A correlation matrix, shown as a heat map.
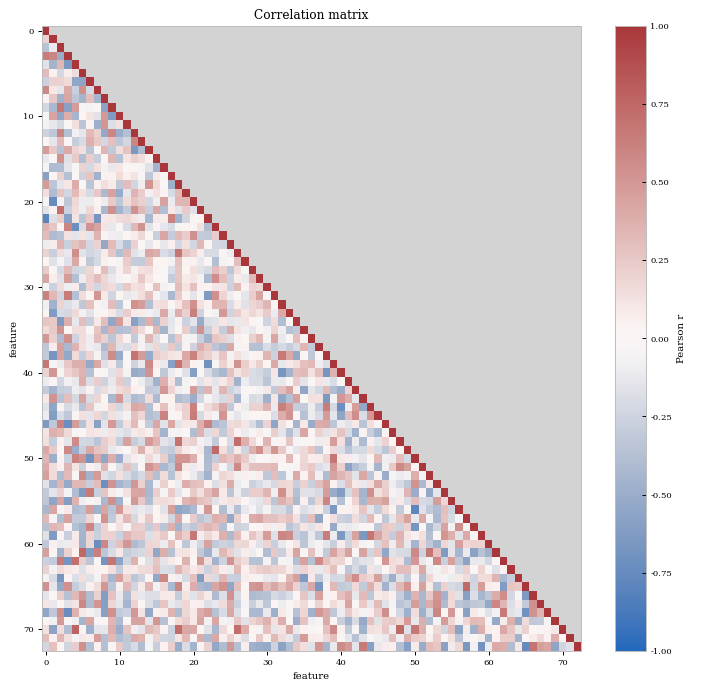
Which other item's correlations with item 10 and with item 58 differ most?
2
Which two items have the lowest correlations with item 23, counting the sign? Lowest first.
4, 72
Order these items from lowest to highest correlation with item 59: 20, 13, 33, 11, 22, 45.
22, 13, 11, 45, 33, 20
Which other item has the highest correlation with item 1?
3
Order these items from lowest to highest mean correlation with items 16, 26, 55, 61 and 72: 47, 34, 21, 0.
47, 21, 0, 34
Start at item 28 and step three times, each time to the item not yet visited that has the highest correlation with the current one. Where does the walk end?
8
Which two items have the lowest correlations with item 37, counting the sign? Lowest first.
65, 57
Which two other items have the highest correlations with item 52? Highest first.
61, 5
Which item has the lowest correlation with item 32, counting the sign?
40
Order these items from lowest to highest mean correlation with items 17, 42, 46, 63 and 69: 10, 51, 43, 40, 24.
43, 40, 10, 24, 51
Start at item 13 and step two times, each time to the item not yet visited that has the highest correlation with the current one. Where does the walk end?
38
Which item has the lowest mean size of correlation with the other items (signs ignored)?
27
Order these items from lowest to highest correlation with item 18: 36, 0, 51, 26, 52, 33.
52, 36, 33, 0, 51, 26
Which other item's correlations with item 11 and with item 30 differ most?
12
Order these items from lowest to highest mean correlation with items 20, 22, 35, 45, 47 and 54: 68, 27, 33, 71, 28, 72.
72, 27, 28, 71, 33, 68
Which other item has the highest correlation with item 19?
50
